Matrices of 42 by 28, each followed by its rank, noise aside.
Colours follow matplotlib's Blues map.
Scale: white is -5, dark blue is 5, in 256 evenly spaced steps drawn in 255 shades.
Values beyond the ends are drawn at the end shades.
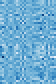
four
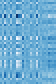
one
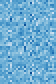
four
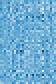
four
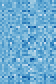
three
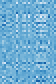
three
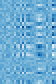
one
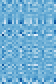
two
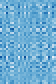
two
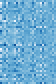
three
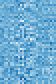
four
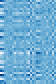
one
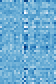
two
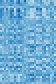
two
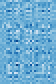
two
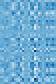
two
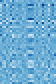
two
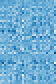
three
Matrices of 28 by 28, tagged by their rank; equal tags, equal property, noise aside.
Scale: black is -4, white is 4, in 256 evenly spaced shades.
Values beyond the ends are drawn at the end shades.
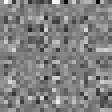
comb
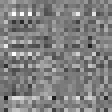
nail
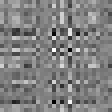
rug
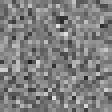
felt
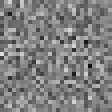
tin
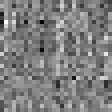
comb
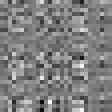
rug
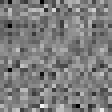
comb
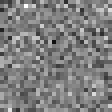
felt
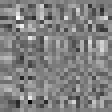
comb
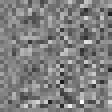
comb
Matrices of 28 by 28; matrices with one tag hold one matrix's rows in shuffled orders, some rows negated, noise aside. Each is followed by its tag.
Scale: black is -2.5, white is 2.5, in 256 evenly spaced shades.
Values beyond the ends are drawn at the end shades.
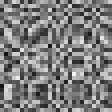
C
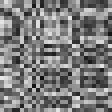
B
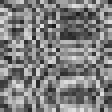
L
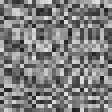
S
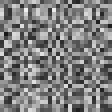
C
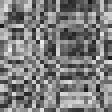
L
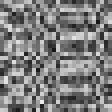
L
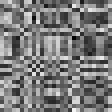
B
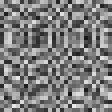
C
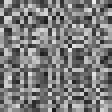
C
